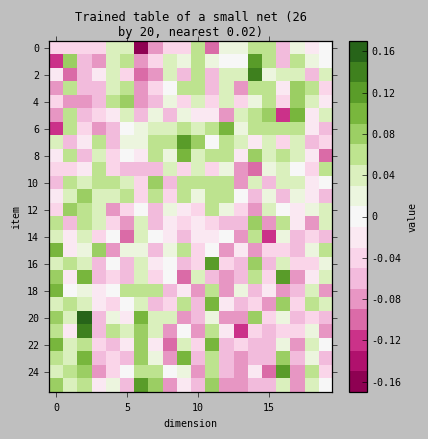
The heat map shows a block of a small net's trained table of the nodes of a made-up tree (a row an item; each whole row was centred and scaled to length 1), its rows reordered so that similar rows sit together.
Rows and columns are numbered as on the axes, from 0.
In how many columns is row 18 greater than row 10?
6
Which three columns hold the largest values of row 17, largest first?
16, 2, 0
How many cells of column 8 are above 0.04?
1
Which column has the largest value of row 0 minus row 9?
14
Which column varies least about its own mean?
18
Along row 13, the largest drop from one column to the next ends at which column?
15
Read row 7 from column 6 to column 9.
0.02 0.06 0.06 0.12
